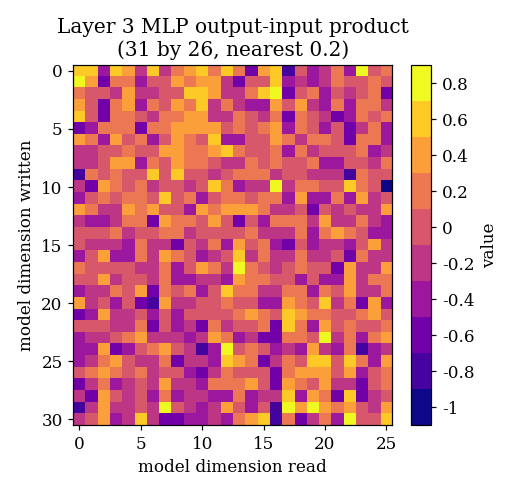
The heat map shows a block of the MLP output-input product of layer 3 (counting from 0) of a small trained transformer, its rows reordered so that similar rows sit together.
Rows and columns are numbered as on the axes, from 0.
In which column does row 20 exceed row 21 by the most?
0
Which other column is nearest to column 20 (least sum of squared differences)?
17
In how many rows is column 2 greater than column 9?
16
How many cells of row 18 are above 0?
8
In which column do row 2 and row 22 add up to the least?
6
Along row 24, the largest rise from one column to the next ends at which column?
12
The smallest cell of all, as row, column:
10, 25
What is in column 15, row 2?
0.6
